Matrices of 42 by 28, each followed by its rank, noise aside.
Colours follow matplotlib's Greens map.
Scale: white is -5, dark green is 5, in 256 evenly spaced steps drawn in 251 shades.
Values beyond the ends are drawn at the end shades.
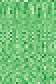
four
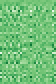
three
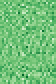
six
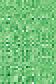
four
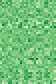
four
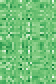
four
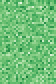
six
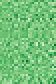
four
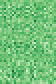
four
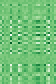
one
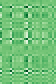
one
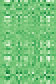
two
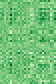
three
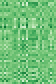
two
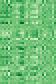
two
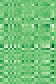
one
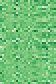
four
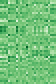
three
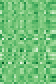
two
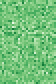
six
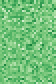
six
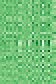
two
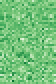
six
